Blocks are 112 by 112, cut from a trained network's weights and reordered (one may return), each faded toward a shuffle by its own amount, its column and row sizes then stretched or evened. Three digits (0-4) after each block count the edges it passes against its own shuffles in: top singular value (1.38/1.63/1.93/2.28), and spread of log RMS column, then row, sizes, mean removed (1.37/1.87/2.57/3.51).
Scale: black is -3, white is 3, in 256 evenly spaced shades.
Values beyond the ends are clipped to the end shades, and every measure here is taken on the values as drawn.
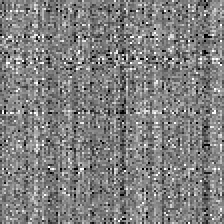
4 2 3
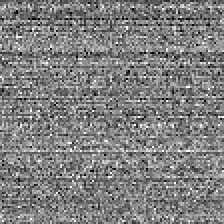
4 1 2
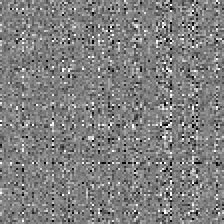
1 4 3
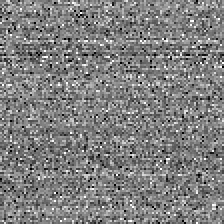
2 0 1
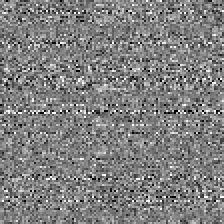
2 0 4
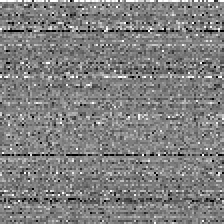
4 0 4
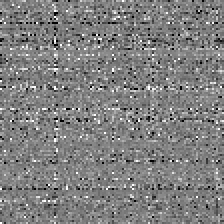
2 2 4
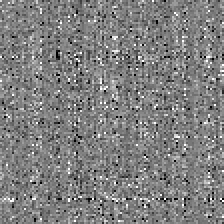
2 3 2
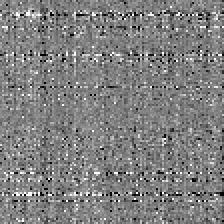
3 1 4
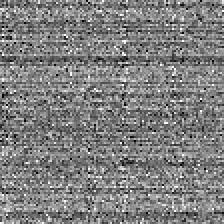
4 2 0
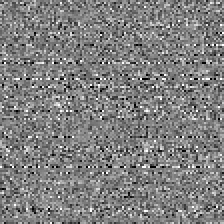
1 1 4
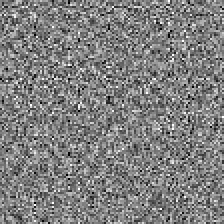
3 2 0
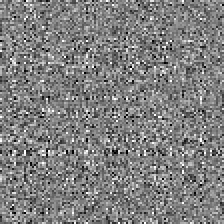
4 3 3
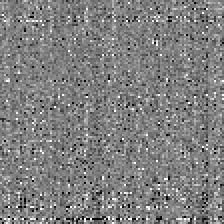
2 2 3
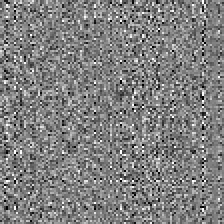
4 4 1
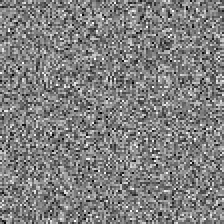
3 0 0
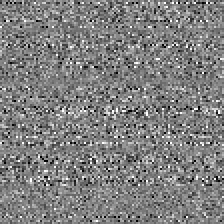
0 0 4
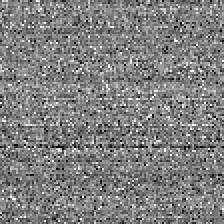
2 0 2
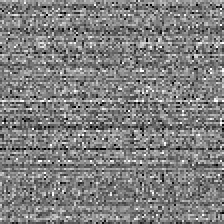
4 1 2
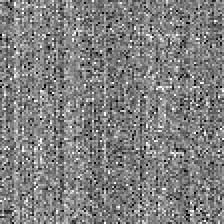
3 0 1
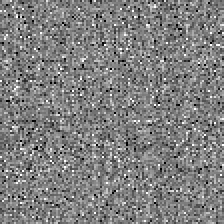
0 0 1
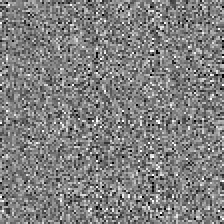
2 3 1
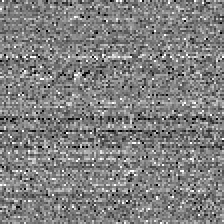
3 0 3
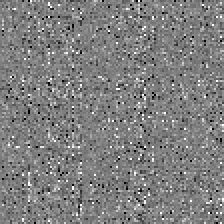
0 3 2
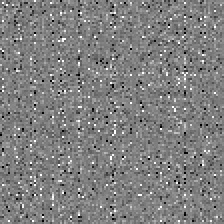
0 3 1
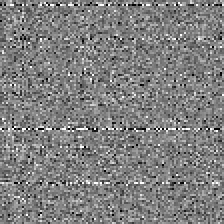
2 1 3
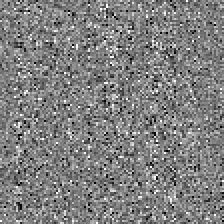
0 3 0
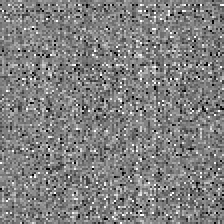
1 1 3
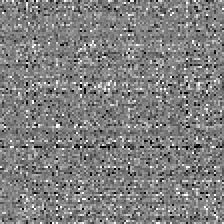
2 2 3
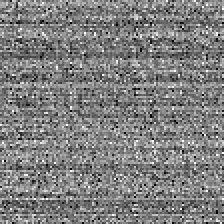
4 2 0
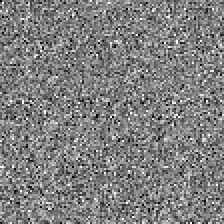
0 0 2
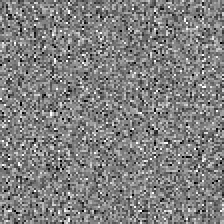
1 2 0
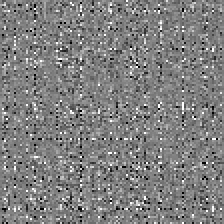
0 4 3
